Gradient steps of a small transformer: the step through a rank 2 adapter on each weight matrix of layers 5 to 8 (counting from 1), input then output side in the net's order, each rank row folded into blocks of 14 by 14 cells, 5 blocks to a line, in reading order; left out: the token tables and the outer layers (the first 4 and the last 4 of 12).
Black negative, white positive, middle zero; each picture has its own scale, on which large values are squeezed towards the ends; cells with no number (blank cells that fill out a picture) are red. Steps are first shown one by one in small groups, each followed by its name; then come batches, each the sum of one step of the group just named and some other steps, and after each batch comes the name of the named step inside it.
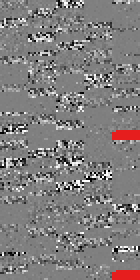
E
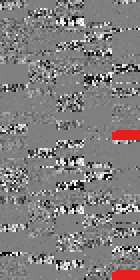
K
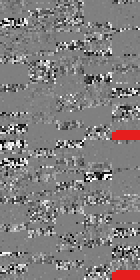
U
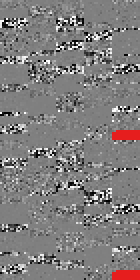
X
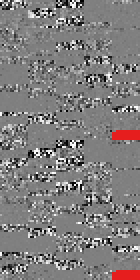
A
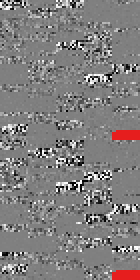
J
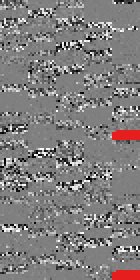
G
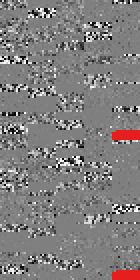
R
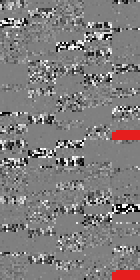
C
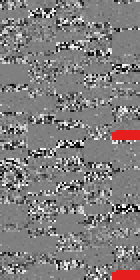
C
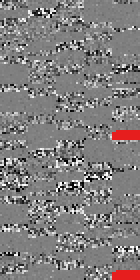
G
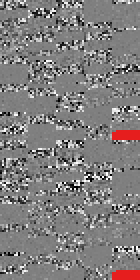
E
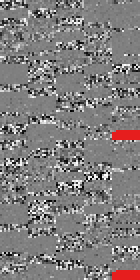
U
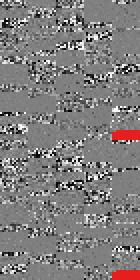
X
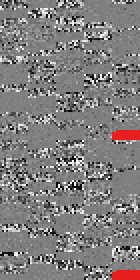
K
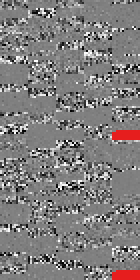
R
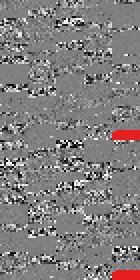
U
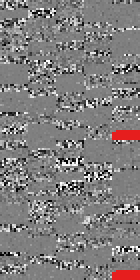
R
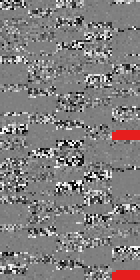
J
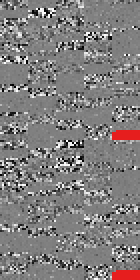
R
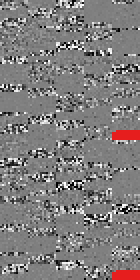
X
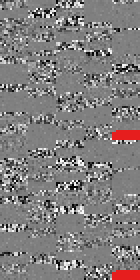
K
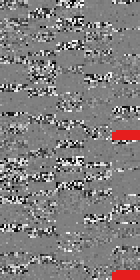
R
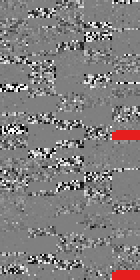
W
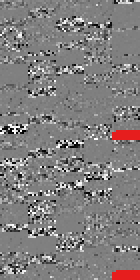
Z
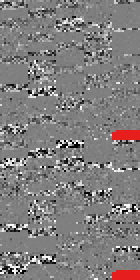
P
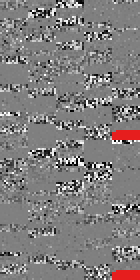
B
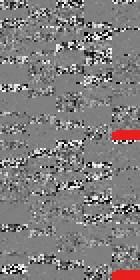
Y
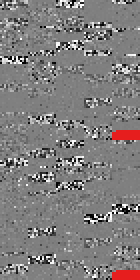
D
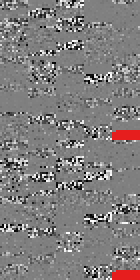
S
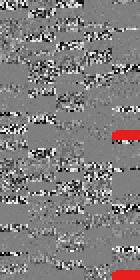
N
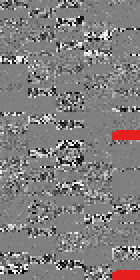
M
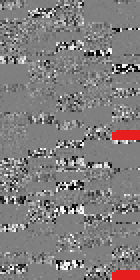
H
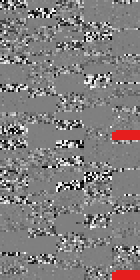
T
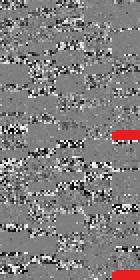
P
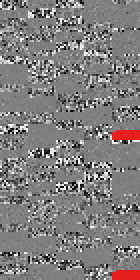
B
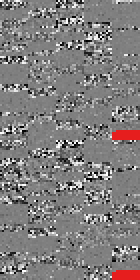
Y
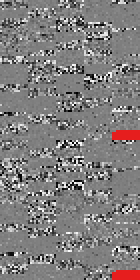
M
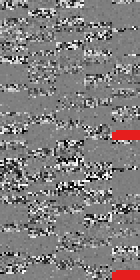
D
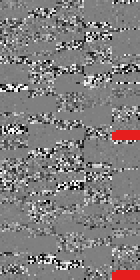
W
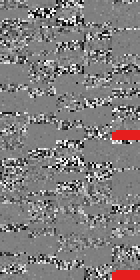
B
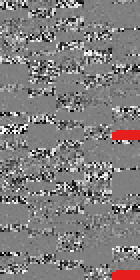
N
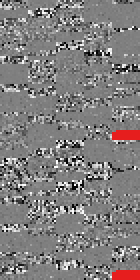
H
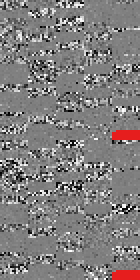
N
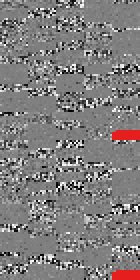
P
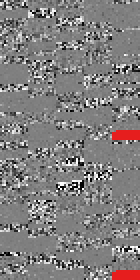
W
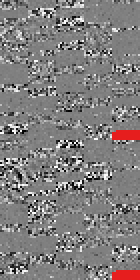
Z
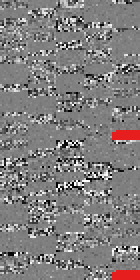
M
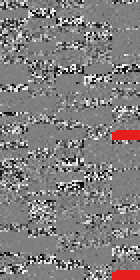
W
